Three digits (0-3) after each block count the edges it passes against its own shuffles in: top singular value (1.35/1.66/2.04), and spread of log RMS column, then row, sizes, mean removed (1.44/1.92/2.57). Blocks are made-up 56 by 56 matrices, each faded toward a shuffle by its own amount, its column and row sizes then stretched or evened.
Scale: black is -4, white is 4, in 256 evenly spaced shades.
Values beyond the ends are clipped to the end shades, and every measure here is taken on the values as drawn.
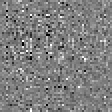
2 2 2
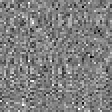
3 1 0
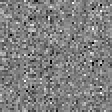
1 2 0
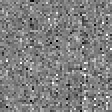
1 2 0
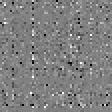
1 2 2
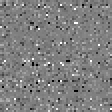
1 1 2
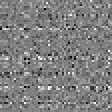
3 1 2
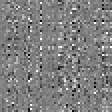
3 3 1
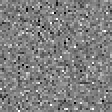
1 1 0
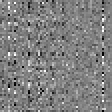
3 3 0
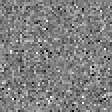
1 0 1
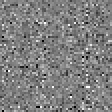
1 2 2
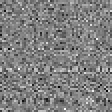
3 0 2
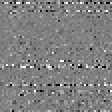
2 0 3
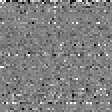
2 0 3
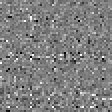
2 1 2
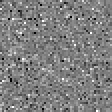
1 0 1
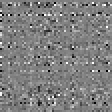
1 2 3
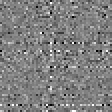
2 1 3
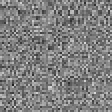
3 1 0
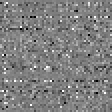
1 1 3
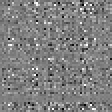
0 2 3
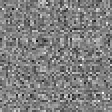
3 0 1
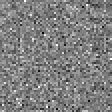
2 0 0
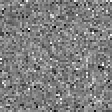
0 0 0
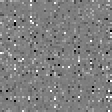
0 2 1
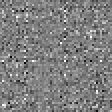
0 2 1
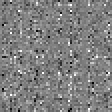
0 3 1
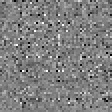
2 1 2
